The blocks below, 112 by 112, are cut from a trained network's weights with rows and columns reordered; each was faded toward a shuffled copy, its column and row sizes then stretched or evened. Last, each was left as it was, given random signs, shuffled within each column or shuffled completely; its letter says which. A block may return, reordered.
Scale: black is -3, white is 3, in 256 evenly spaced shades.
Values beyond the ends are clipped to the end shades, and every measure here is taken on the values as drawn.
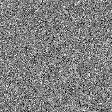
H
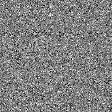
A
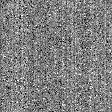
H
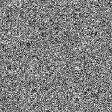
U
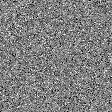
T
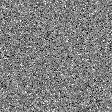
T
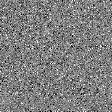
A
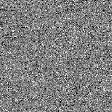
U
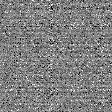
U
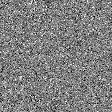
T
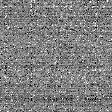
U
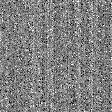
H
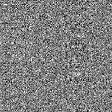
U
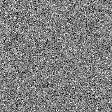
H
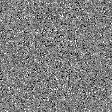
A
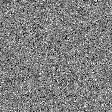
T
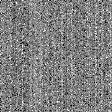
U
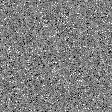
T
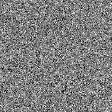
A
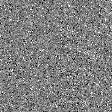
A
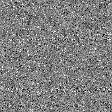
A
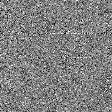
A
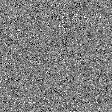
A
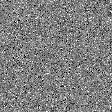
H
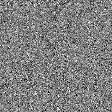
A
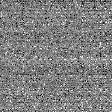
U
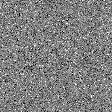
T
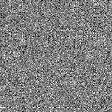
U
